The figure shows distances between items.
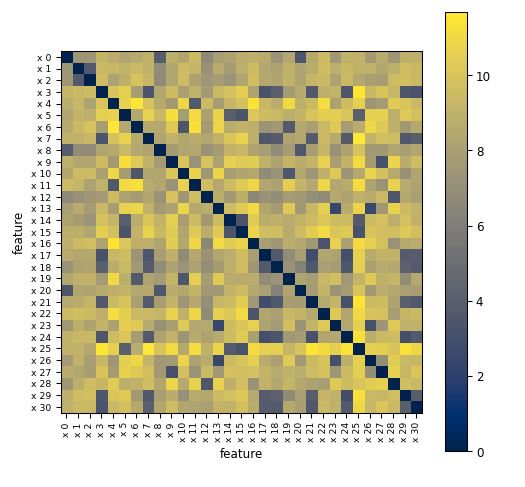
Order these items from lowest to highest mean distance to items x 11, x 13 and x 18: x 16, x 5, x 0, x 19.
x 0, x 19, x 16, x 5
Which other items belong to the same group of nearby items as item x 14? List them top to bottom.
x 5, x 15, x 25
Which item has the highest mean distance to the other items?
x 25
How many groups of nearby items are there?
10
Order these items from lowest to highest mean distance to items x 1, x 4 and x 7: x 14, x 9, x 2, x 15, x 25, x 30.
x 2, x 30, x 9, x 14, x 15, x 25
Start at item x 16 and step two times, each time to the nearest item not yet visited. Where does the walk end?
x 12
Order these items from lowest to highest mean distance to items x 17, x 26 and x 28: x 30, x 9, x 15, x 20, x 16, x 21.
x 21, x 30, x 20, x 16, x 9, x 15
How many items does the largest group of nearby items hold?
8
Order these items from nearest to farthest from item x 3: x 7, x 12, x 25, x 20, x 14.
x 7, x 12, x 20, x 14, x 25
